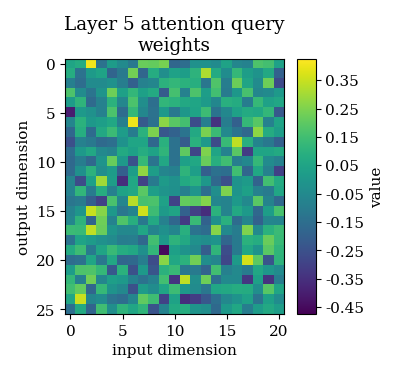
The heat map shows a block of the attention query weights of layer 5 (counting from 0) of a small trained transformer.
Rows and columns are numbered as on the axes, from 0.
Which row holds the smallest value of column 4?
21
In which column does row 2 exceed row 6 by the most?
14
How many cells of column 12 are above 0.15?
3
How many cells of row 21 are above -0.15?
17
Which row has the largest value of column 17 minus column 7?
20
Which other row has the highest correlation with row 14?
5
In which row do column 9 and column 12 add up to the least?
24
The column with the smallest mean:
0
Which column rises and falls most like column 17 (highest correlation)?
10
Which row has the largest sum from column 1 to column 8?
15
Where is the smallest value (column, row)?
9, 19
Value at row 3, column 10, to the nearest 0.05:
0.15
